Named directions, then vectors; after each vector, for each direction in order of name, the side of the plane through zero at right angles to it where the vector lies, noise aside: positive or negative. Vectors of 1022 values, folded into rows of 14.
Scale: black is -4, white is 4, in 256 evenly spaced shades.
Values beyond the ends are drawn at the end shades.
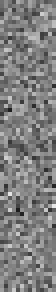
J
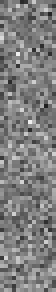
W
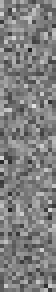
negative, negative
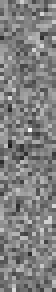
positive, negative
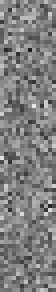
negative, negative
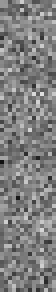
positive, negative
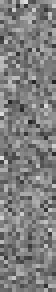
negative, negative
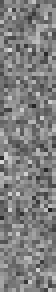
positive, positive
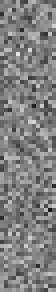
positive, positive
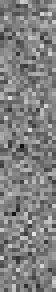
positive, negative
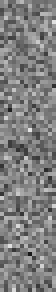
positive, negative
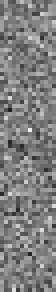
positive, negative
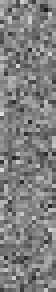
negative, negative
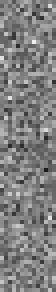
positive, negative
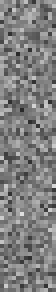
negative, negative
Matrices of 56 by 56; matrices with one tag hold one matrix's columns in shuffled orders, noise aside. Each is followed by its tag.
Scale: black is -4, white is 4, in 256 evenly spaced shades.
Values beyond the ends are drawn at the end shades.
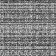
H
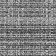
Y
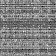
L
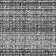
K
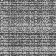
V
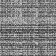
Y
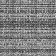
L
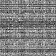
L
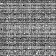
H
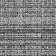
Y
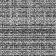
Y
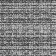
H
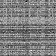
Y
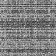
L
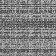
L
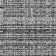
Y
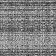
K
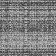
K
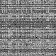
L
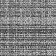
Y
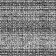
K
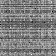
L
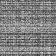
V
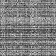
Y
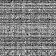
H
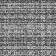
H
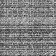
Y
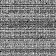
L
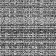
Y
